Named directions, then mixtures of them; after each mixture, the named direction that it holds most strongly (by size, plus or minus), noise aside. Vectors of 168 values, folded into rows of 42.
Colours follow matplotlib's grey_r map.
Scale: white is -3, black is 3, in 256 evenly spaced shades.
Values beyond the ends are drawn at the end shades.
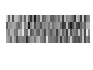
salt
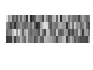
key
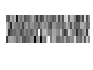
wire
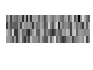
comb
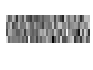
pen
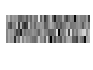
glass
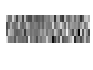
pen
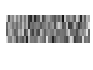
salt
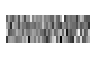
pen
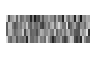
pen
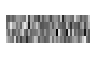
glass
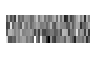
wire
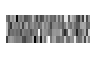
wire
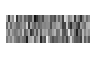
salt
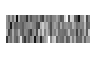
wire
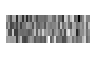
comb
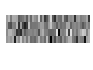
glass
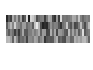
key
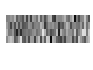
glass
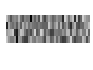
comb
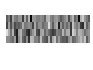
comb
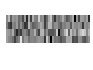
glass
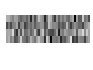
glass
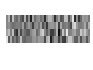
comb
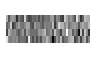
pen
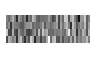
wire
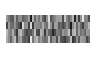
comb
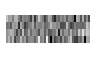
glass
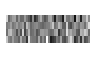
pen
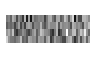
comb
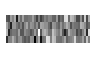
wire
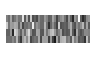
comb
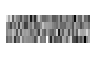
glass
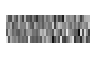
pen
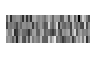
comb
